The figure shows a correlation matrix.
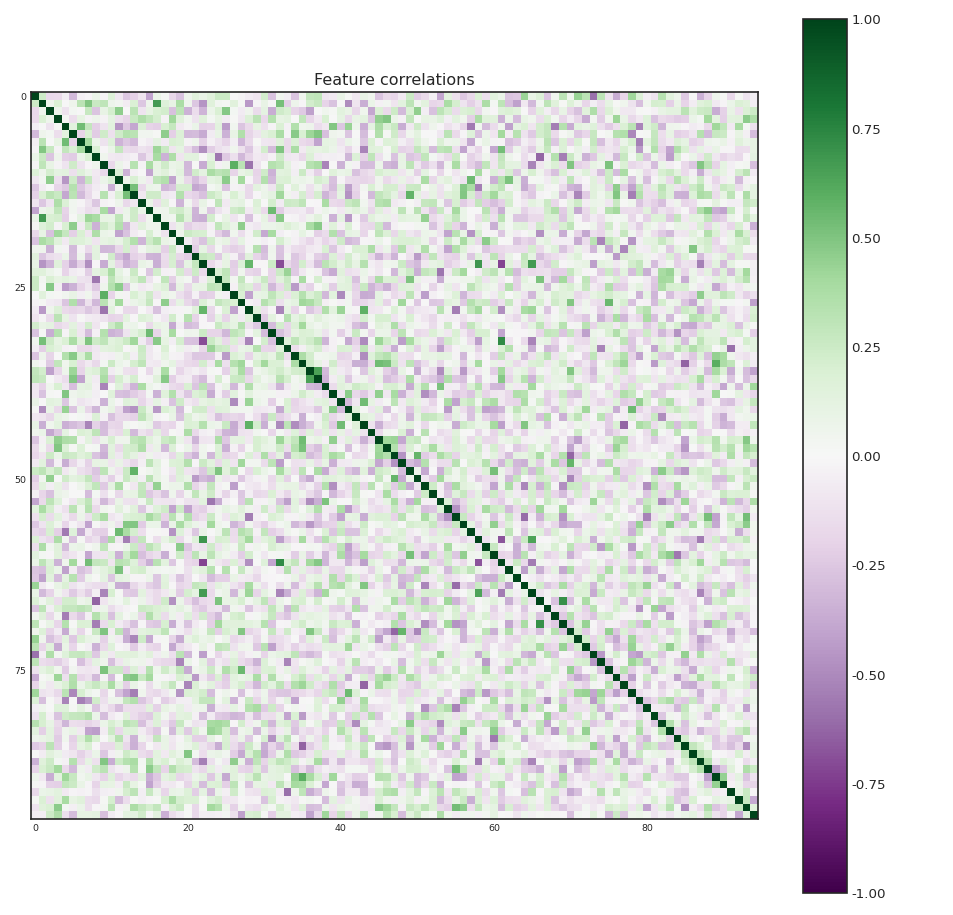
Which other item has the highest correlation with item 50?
47
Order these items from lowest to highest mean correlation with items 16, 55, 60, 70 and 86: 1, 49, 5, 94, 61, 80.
80, 5, 94, 61, 49, 1
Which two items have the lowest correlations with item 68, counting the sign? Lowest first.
4, 83
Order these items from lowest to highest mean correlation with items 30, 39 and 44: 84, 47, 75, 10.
75, 10, 84, 47
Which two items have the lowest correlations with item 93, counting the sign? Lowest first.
85, 80
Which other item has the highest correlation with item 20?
86
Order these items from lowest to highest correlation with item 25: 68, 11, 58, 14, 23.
14, 68, 58, 23, 11
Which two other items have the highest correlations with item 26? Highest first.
9, 87
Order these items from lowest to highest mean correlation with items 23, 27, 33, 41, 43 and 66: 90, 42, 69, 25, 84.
42, 90, 84, 69, 25
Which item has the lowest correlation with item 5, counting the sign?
78
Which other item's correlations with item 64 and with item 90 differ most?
43
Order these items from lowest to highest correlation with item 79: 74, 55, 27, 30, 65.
55, 27, 30, 65, 74
